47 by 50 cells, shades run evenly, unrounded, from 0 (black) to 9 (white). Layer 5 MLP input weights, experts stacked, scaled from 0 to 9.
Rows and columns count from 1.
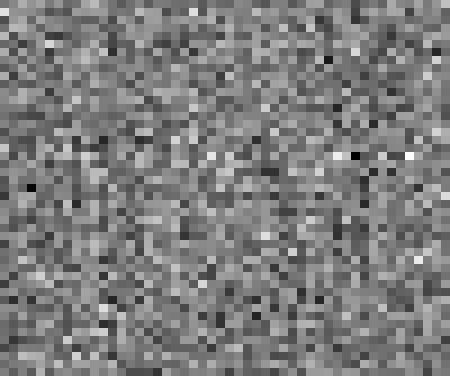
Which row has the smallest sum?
44
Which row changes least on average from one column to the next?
15
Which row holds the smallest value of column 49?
7
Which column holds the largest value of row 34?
20
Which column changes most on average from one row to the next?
16
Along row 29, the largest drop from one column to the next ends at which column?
21
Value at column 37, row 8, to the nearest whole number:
1
